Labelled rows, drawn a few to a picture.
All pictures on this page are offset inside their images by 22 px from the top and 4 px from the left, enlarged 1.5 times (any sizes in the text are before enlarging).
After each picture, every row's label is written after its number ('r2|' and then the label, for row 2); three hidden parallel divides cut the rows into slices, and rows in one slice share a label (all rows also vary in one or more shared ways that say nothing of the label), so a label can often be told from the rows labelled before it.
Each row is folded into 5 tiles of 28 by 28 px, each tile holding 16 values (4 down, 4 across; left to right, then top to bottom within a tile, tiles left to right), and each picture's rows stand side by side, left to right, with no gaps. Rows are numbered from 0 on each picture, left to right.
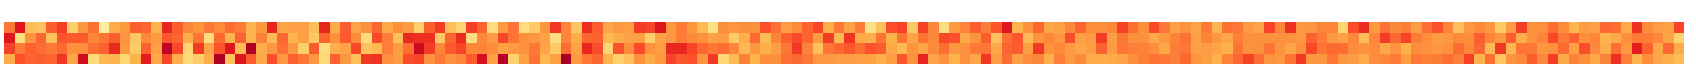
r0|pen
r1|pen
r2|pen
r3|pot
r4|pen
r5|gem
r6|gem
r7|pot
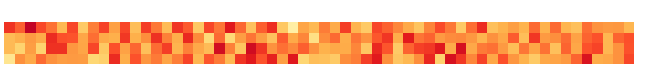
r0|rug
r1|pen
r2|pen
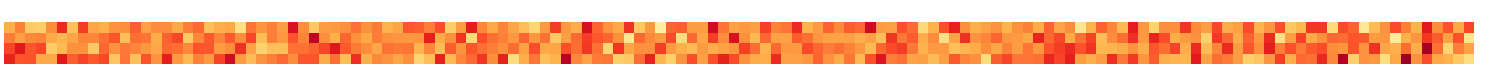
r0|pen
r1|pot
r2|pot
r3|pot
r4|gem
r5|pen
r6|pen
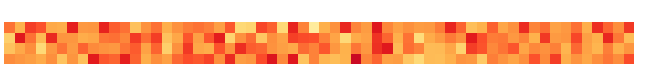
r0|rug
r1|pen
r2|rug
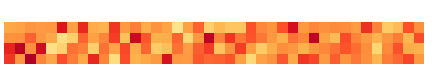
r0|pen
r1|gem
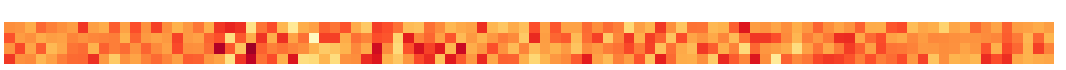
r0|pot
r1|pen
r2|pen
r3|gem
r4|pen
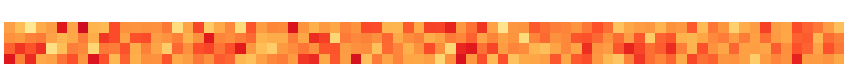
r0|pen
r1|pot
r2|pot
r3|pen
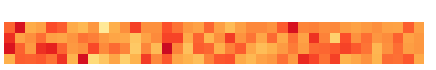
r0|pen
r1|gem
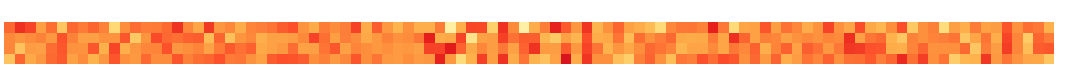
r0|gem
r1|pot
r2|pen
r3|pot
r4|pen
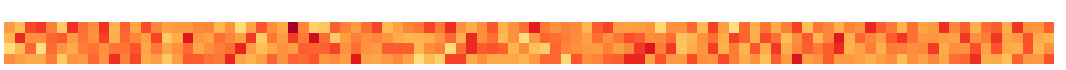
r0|rug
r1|pot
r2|gem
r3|pen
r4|rug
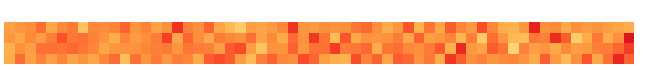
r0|gem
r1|pot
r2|pot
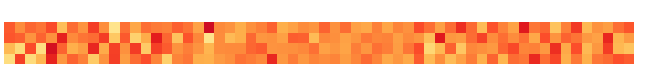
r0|rug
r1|pot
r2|rug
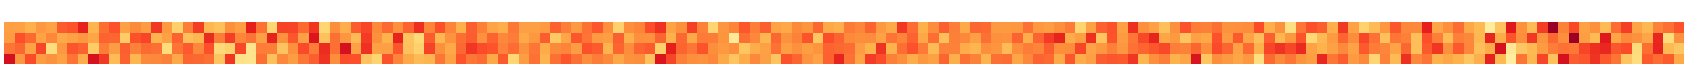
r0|pot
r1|rug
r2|pot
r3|pot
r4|pot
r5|pot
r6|pen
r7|rug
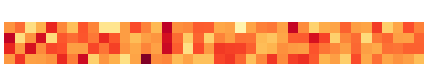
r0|pen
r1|pen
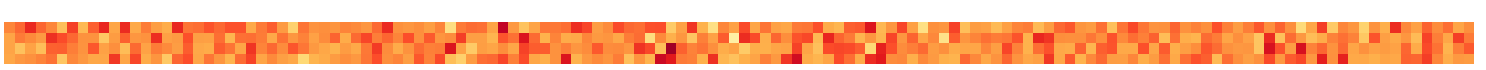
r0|rug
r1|pot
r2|pot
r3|pen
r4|pot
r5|gem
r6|pen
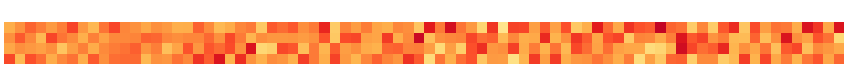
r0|gem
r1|pot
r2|rug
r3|rug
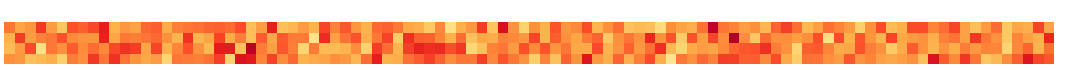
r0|rug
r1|pen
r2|pen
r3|gem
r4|gem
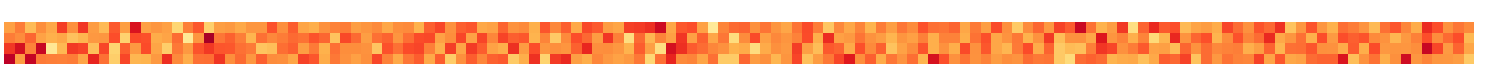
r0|pen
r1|pot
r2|gem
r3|pot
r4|pot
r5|rug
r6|pot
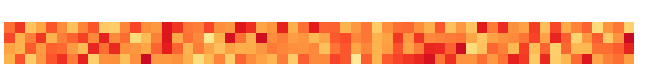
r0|pot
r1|rug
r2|pen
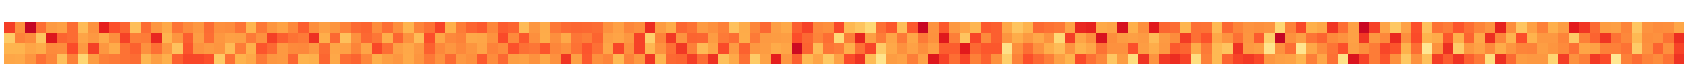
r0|rug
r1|gem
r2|pot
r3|pot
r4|gem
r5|rug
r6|rug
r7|gem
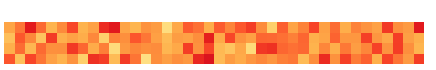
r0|gem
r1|rug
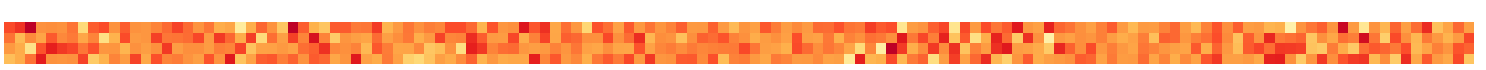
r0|gem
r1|pot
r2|rug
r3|pot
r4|rug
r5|pot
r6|pen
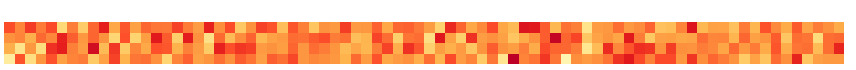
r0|rug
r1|pen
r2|rug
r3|pen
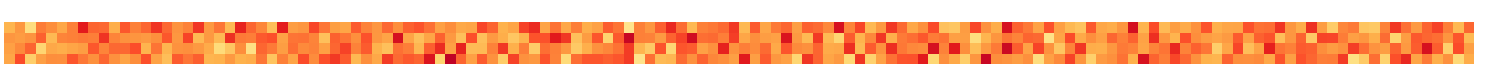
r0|gem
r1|rug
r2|pot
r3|rug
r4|pot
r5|gem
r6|pot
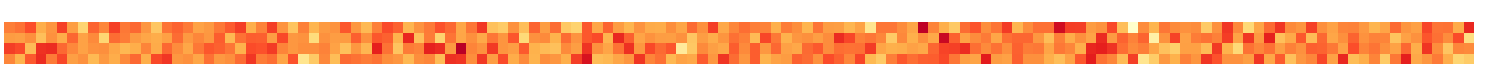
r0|pot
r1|pot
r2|pen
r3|pot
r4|pot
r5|pot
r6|pot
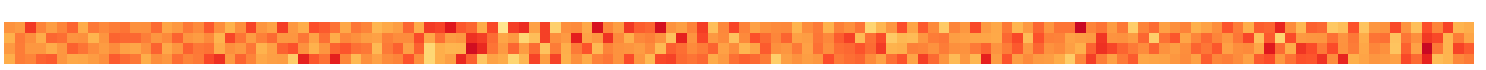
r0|gem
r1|gem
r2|rug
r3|gem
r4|pen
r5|gem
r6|pen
